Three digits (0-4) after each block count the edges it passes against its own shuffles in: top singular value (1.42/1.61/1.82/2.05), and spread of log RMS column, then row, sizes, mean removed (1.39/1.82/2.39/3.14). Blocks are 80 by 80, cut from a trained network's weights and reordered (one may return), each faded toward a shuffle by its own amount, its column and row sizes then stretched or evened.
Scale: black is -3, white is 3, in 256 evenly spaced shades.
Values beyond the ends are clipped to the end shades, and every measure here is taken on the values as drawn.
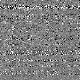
2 2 4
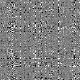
2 4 3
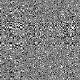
4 3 3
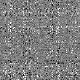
0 3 3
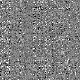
1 3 2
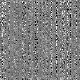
2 4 1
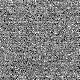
1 0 0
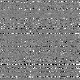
3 2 4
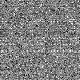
2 0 0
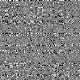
4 2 4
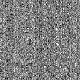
2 1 1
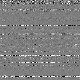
4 0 4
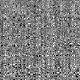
2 1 3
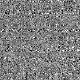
0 1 3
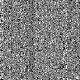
1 2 0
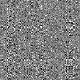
4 3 1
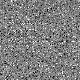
1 0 1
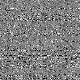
2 0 4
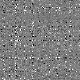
0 3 3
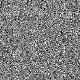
2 1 0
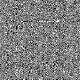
1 2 1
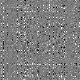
1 4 2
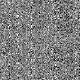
1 3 1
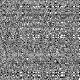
4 2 2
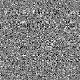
3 1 2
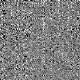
0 3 3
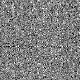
0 1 1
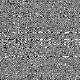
3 2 3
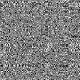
4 1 2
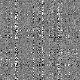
1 4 2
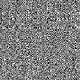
3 2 1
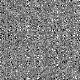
1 2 2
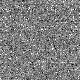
0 0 1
